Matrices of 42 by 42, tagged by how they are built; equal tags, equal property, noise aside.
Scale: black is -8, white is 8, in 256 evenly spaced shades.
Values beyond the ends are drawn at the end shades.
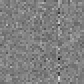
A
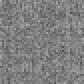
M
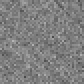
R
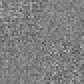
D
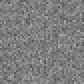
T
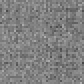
M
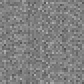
T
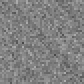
R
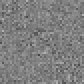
D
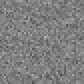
T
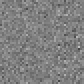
A
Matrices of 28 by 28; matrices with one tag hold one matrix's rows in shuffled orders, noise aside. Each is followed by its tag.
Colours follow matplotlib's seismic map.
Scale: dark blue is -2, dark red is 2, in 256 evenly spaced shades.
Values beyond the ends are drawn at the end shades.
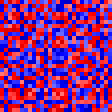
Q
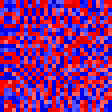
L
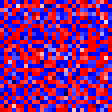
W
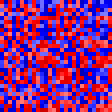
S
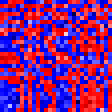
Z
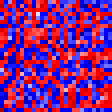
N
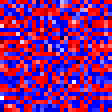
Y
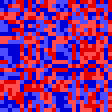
Z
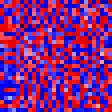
L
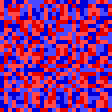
W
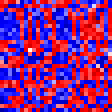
Z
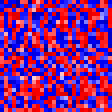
W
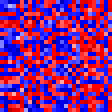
Z
